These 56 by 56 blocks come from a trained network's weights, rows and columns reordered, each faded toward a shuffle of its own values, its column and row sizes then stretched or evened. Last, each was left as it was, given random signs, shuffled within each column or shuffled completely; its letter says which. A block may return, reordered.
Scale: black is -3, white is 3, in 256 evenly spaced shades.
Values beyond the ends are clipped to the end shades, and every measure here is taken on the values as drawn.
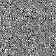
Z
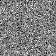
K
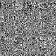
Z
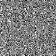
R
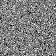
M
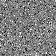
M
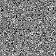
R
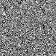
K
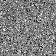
M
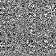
Z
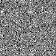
R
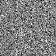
K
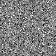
K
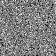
M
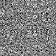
Z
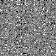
R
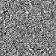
Z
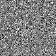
K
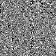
R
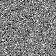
M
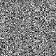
Z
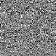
Z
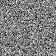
M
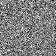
K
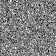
M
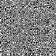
Z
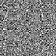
Z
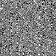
K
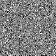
R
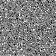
M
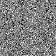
K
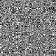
Z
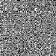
Z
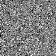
K
